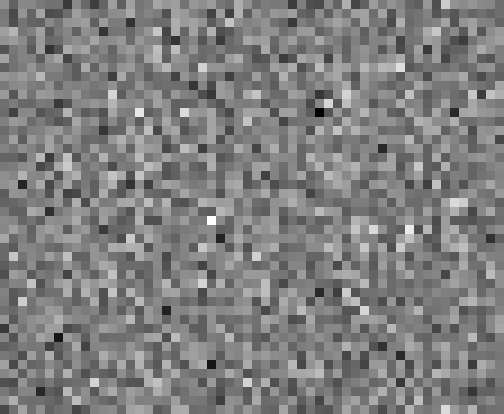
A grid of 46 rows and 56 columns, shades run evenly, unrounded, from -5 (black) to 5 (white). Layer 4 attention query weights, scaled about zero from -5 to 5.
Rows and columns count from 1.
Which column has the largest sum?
16
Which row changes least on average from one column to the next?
10
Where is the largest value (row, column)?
25, 24
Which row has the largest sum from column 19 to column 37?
8
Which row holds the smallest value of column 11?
1
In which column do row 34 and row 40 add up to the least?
45
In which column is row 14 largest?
28
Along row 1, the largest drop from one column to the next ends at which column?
40
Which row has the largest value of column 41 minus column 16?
35
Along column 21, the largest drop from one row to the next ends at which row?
14
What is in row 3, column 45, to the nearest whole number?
2
